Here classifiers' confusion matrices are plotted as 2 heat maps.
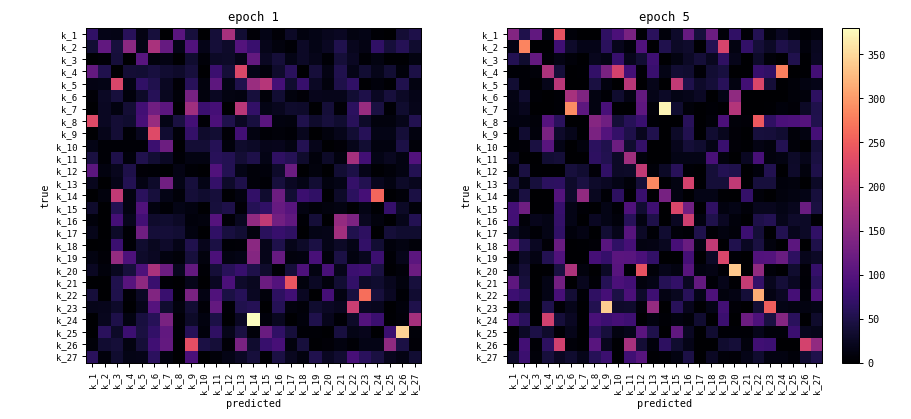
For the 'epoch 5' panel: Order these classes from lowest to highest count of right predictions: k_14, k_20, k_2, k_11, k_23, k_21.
k_14, k_11, k_21, k_23, k_2, k_20
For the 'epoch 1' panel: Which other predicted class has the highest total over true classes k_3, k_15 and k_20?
k_5
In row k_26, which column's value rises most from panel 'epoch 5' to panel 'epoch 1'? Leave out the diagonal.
k_9
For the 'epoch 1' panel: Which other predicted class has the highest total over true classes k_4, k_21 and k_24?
k_14
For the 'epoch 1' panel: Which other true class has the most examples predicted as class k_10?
k_7
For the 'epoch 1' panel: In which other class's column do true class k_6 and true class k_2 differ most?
k_4
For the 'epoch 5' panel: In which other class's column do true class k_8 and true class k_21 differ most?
k_22
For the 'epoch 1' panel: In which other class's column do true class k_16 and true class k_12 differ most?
k_15
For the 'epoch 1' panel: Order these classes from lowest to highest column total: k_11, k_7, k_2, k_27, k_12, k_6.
k_2, k_12, k_27, k_7, k_11, k_6
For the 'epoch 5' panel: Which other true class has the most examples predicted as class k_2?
k_15
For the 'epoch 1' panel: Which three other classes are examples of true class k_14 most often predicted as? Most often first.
k_24, k_3, k_16
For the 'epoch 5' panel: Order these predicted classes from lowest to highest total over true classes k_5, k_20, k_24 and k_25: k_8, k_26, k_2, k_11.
k_26, k_2, k_8, k_11
